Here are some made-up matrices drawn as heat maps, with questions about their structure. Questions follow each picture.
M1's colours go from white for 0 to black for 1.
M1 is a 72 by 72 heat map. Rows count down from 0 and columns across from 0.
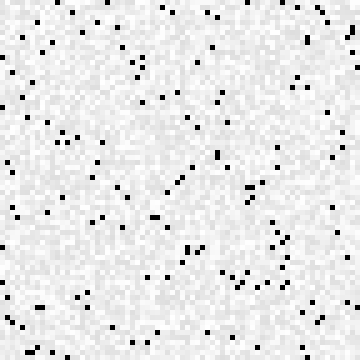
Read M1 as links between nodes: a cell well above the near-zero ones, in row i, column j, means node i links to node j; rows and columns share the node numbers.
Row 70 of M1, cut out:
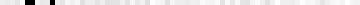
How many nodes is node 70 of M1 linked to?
3
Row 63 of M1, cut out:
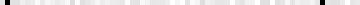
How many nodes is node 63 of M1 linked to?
2
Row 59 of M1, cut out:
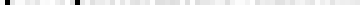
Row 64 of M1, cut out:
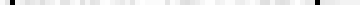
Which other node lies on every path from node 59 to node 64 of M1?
node 1
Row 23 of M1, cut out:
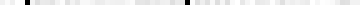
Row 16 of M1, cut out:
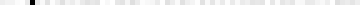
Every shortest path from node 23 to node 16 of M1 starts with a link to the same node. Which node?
node 5
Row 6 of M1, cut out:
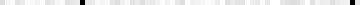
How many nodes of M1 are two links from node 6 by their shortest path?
2
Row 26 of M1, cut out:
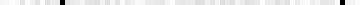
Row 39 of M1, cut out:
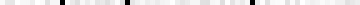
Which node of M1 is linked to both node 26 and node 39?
node 12
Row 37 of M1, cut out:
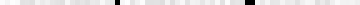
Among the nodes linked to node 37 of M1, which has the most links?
node 49
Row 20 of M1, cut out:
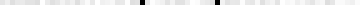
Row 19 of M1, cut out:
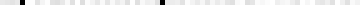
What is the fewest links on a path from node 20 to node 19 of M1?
7
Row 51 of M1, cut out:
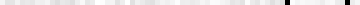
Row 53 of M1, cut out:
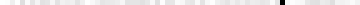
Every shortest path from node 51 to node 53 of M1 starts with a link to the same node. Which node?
node 57
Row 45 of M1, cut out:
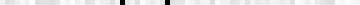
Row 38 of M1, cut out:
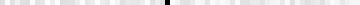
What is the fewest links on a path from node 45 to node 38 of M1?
2
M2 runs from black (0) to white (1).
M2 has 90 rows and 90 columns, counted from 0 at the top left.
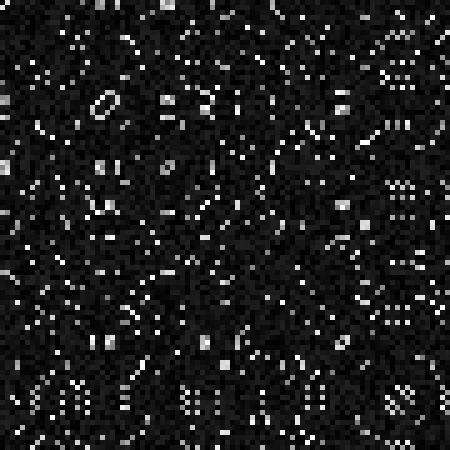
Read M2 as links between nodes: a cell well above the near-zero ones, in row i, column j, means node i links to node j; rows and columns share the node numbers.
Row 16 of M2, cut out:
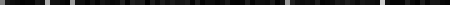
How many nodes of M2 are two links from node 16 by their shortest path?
9
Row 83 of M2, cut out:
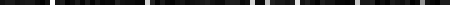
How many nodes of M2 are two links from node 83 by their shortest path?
7
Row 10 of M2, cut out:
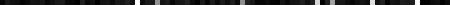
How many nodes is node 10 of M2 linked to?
7
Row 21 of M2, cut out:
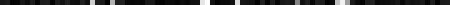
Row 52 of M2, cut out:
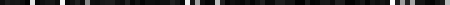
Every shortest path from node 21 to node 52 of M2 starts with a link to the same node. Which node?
node 68
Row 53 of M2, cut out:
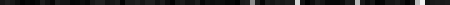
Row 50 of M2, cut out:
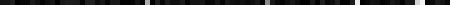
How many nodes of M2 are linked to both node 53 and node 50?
3
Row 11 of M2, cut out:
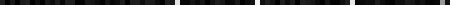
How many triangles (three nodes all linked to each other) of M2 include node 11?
3
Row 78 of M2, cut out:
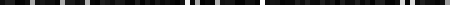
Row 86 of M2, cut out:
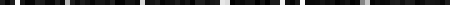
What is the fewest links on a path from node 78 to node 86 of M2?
3
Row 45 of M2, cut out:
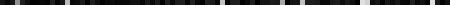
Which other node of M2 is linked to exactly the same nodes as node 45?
node 28
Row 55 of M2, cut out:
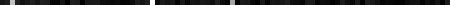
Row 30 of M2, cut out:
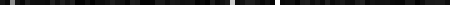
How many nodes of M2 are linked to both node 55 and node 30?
2
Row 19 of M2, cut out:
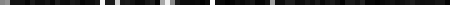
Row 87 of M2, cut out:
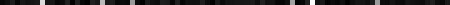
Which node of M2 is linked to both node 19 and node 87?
node 20
